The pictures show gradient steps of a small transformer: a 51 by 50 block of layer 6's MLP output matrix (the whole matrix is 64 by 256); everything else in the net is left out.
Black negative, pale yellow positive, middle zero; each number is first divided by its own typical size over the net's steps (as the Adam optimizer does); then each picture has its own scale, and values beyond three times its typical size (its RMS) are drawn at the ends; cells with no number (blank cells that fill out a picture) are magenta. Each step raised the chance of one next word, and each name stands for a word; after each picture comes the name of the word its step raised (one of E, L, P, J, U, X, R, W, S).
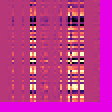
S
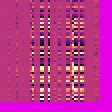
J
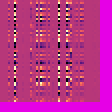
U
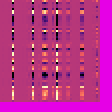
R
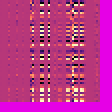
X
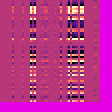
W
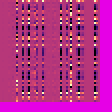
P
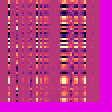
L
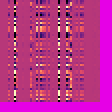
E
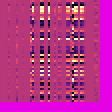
W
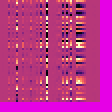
L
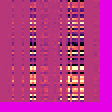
J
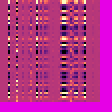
P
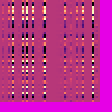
W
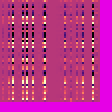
L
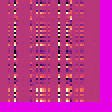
X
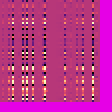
J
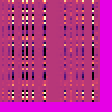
P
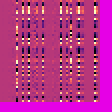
W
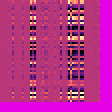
P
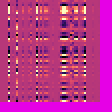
W
